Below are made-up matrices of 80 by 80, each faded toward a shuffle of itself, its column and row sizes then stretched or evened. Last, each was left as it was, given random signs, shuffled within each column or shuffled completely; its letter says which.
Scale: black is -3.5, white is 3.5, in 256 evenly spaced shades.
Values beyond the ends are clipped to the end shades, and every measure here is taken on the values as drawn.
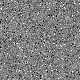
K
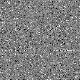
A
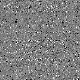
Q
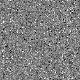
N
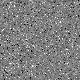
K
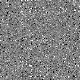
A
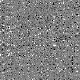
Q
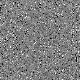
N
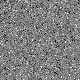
K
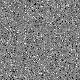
N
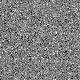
K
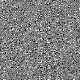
Q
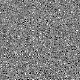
Q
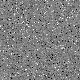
K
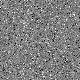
K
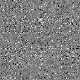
Q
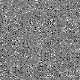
Q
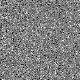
N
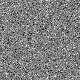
K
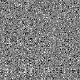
Q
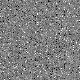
N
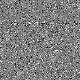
A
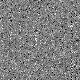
N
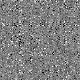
Q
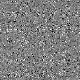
Q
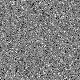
K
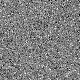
K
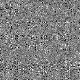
Q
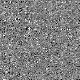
A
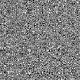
Q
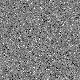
K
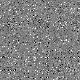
A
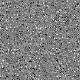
Q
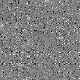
Q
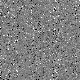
N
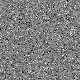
K
